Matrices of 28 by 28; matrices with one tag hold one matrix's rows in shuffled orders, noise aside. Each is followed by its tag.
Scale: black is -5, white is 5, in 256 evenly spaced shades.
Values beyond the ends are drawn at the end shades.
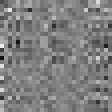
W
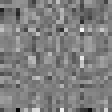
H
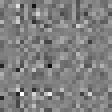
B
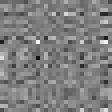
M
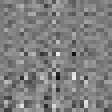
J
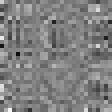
W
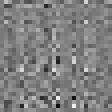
J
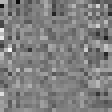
W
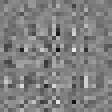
J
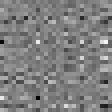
M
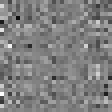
W
